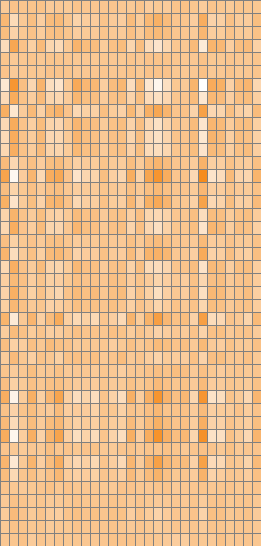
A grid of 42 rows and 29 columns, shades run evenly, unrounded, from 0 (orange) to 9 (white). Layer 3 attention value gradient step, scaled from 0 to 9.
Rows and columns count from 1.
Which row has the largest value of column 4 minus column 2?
7
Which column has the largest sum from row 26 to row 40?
2
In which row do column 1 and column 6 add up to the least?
14
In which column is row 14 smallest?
23
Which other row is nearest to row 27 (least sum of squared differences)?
30
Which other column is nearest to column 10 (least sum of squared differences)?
22
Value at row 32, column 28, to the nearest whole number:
5
